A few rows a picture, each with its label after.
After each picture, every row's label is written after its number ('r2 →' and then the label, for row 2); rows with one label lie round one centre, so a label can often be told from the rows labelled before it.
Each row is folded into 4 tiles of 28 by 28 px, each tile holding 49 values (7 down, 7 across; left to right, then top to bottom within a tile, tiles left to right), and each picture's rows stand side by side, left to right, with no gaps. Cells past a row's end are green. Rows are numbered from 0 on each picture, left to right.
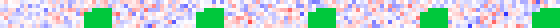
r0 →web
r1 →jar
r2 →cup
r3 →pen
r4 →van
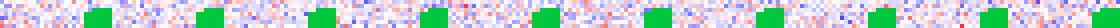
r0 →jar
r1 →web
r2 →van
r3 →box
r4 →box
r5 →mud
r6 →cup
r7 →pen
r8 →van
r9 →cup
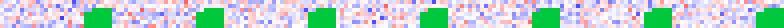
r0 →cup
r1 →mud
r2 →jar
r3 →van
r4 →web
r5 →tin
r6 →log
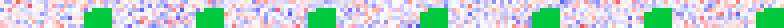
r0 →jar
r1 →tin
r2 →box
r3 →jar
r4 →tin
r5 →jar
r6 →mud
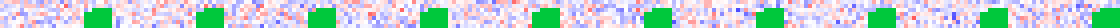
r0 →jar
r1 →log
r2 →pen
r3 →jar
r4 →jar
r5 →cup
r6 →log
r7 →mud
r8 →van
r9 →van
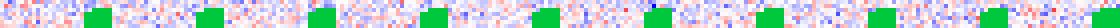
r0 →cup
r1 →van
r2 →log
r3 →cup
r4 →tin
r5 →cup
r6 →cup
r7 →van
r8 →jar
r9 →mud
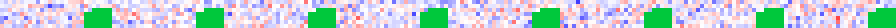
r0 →jar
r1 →van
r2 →cup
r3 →box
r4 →tin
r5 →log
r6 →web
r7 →log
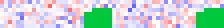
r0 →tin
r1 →web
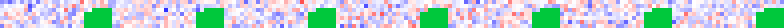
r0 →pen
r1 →log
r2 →mud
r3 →pen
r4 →log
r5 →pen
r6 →van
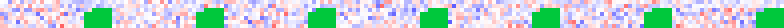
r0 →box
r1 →mud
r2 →tin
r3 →mud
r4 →van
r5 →mud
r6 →tin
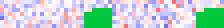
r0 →van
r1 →van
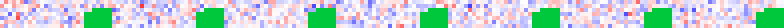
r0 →jar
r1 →jar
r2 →mud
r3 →van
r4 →web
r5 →mud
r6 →cup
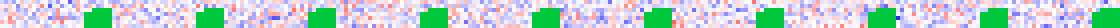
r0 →cup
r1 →jar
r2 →tin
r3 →box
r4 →van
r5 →jar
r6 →cup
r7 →mud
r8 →jar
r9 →tin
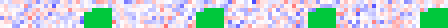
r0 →tin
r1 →cup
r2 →log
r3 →web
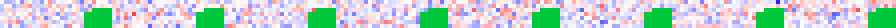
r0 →mud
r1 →van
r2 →pen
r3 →tin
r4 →box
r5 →jar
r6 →jar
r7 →pen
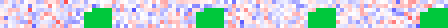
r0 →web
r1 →log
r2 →van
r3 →web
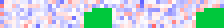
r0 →jar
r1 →web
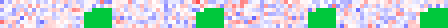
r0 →jar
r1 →mud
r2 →jar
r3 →log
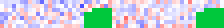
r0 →van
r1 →cup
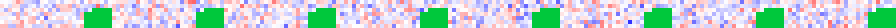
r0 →jar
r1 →cup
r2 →box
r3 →tin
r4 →box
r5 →mud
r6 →web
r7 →mud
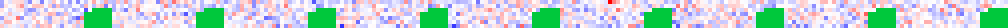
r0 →jar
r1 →log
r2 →van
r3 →log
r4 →log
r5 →box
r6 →log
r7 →pen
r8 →mud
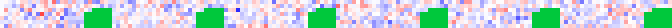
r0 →log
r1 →log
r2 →log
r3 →jar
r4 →jar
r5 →box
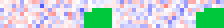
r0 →mud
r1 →cup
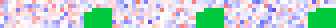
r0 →box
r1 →van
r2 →jar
